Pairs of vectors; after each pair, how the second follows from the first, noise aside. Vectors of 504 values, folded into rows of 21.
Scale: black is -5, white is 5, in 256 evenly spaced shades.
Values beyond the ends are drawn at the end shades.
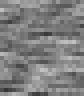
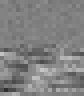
partly zeroed.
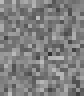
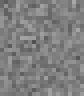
reversed, shrunk.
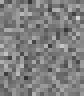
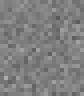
reversed, shrunk.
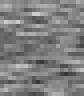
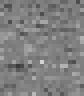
negated, partly zeroed.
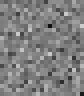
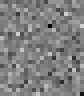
copied.
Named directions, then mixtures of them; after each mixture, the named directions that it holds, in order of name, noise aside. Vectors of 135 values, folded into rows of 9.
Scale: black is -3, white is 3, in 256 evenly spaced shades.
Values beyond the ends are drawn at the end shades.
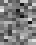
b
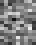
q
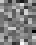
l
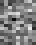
q.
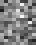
b.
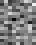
b, q.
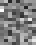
b, l.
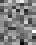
l.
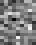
q.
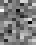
b.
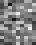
q.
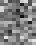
b.
